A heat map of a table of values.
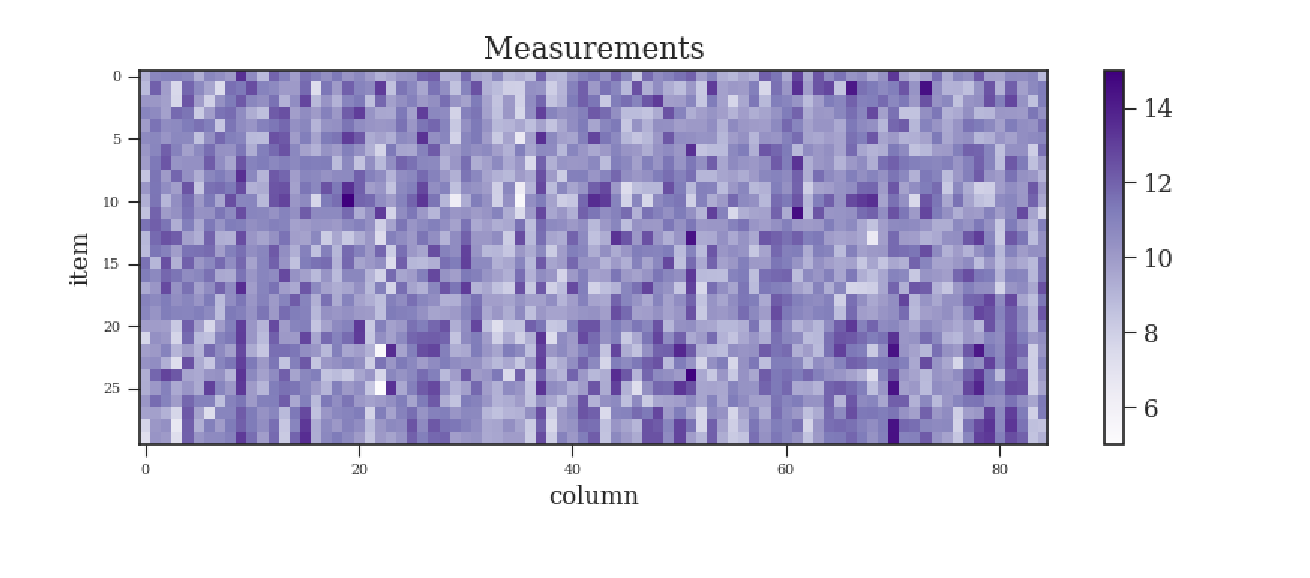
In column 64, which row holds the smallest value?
17
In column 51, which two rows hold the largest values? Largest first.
24, 13
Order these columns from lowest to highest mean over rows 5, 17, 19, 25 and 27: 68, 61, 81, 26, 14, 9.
68, 61, 14, 26, 81, 9
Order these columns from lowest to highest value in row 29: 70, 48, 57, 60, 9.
60, 57, 48, 9, 70
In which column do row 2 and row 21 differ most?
45
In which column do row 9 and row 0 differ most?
78
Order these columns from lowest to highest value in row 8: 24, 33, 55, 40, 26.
33, 55, 24, 40, 26
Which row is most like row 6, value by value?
16
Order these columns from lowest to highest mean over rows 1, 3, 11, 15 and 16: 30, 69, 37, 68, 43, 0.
69, 0, 43, 68, 30, 37
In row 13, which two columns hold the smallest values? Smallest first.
68, 22
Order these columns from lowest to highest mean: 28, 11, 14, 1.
11, 14, 28, 1
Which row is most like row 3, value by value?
5
